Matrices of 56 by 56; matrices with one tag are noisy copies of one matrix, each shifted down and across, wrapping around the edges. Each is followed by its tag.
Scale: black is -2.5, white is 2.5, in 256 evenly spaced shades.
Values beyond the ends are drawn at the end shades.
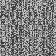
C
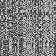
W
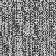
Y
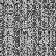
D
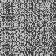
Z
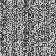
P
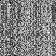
W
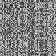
Z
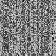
D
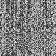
W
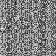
P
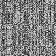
Y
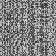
Z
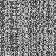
Z
